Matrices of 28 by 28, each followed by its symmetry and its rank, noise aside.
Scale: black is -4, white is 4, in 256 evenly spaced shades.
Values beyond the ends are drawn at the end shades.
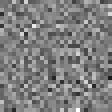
antisymmetric, rank four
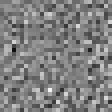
antisymmetric, rank six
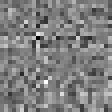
no symmetry, rank five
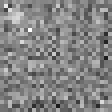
symmetric, rank six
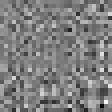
antisymmetric, rank four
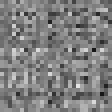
antisymmetric, rank six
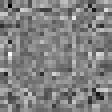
no symmetry, rank six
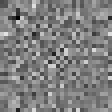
symmetric, rank six
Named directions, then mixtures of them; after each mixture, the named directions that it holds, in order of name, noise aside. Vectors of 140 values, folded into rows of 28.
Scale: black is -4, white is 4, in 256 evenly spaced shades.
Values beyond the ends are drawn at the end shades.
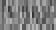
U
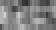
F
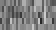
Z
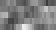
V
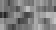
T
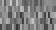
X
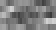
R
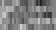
F, R, X.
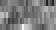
V.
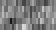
U, V, Z.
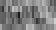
F, U, V.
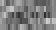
R, X.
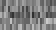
R, U, Z.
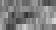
R, T, V.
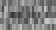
R, U, Z.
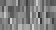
F, U, Z.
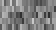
R, X.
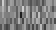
U, X.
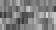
T, X.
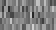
U, Z.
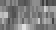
F, V, Z.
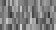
U, X.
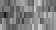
T, Z.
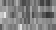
F, R, U.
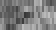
T, V, Z.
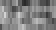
F.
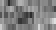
R, T.
